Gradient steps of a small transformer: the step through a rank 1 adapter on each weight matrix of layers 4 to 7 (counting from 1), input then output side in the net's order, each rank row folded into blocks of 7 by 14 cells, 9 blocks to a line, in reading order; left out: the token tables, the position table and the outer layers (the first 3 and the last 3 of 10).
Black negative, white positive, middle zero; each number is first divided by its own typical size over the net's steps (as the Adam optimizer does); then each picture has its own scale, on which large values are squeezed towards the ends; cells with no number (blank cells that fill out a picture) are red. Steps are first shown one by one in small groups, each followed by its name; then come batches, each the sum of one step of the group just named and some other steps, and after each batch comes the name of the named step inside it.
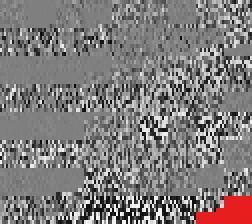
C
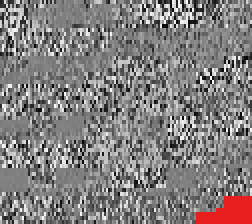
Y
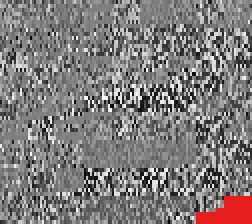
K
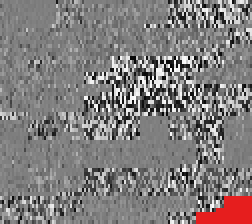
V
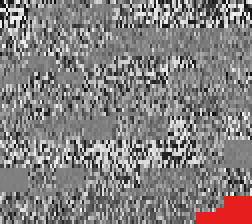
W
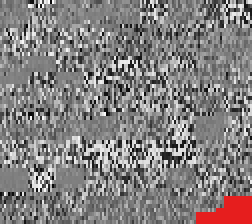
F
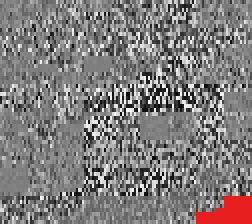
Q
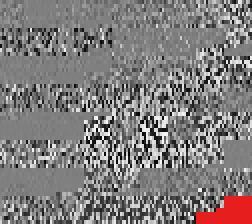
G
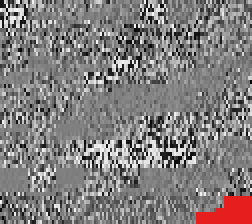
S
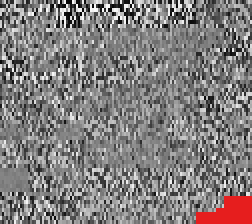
Y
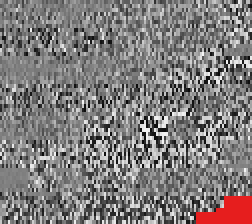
G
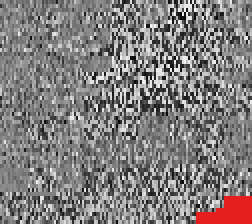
V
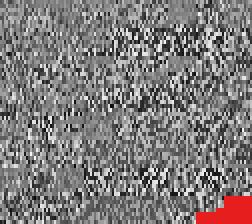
K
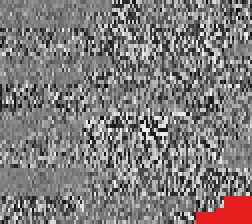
G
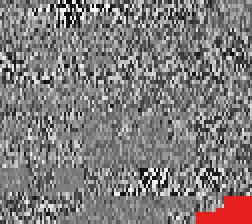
K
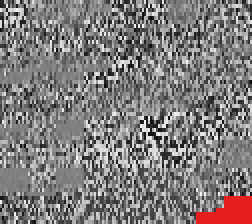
S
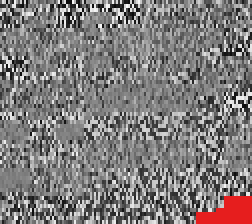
C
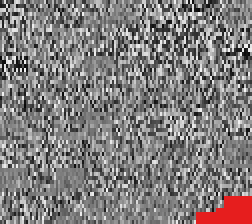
Y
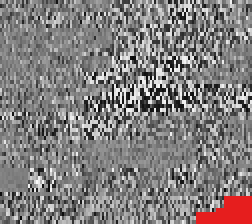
V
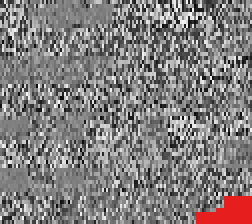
Y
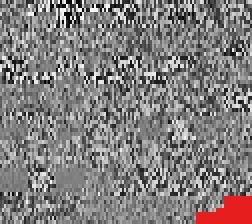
F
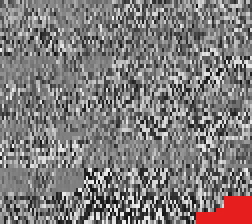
C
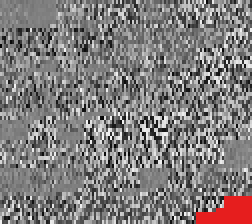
G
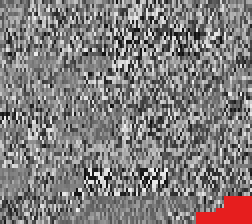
K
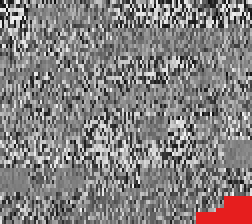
W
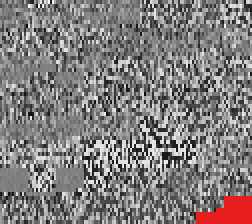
F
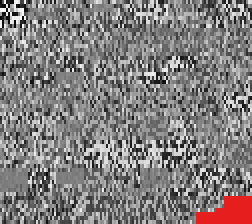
W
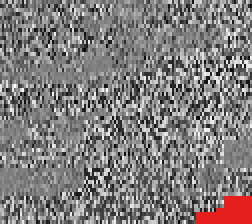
G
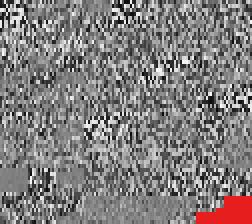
V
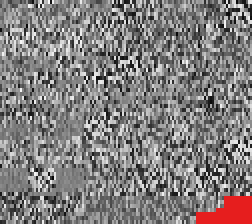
F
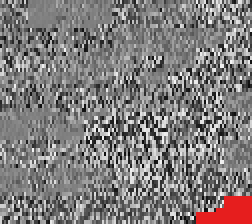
G
